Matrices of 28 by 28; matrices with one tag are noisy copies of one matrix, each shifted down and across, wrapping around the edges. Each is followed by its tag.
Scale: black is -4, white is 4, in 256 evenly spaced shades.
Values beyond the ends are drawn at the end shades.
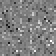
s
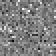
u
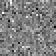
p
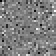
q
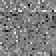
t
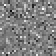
s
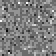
q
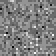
q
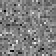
p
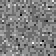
q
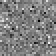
q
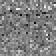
t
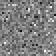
p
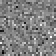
q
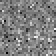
s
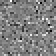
u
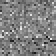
t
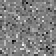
s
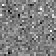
s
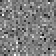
q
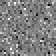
q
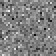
p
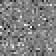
u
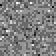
u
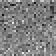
t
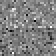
t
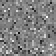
s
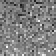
t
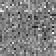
t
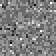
u
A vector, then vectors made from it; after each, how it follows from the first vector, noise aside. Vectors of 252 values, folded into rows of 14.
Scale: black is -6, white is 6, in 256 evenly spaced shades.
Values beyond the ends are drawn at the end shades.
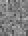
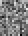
reversed, negated, scaled up.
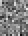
reversed, negated, scaled up.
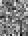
reversed, negated, scaled up.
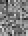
negated, scaled up.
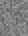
wrapped around, shrunk.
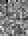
negated, scaled up.
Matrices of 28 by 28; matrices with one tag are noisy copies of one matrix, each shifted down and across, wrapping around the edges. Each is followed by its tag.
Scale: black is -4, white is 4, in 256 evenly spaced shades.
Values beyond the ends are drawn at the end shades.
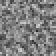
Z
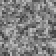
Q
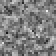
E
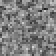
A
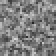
E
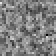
A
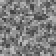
E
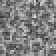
Z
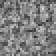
A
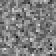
Z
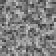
Z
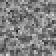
E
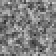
Q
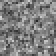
A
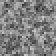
Q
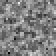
E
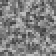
E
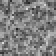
E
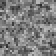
E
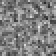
Z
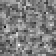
A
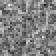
Z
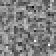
Z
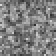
A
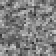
A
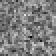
Z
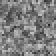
Q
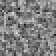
Z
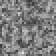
A
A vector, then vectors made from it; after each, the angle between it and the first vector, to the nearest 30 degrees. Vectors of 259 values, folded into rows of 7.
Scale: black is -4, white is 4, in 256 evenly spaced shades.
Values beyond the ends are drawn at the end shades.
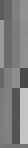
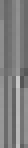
90 degrees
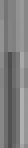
60 degrees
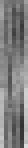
90 degrees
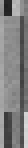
90 degrees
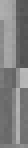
120 degrees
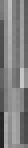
120 degrees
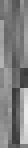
30 degrees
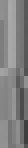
120 degrees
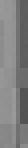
120 degrees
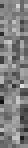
120 degrees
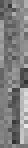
30 degrees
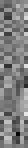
60 degrees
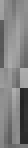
150 degrees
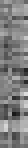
60 degrees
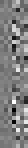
90 degrees
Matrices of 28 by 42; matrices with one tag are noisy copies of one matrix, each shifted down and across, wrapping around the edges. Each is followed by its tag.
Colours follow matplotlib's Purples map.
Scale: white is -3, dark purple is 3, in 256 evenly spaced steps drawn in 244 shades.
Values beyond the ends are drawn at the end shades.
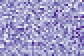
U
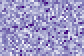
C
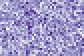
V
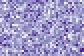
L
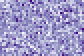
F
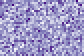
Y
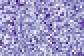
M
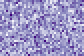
V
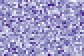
F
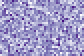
C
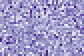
U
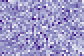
M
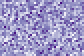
L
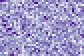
M
